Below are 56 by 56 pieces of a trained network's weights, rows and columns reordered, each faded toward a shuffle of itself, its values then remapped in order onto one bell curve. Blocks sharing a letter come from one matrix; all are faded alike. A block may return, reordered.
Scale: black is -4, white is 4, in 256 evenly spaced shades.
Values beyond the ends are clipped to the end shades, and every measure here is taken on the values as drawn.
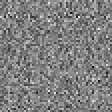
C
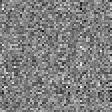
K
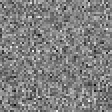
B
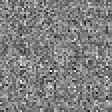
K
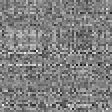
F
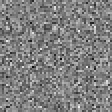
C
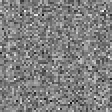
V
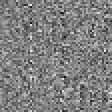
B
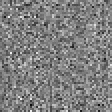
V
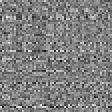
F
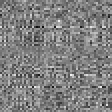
F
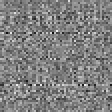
F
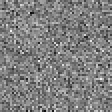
V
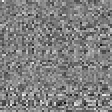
F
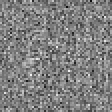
V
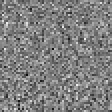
B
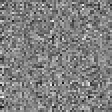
B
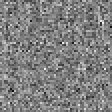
V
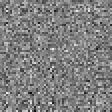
B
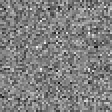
V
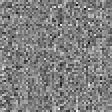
C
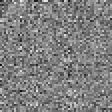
K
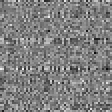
F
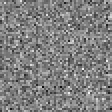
V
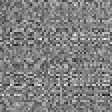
F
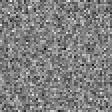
V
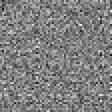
K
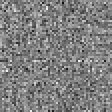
V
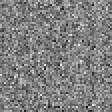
V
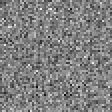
V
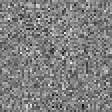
B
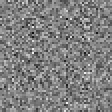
C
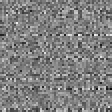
F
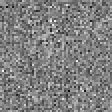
V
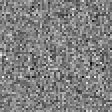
V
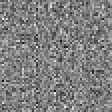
C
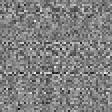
F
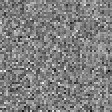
V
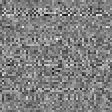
F
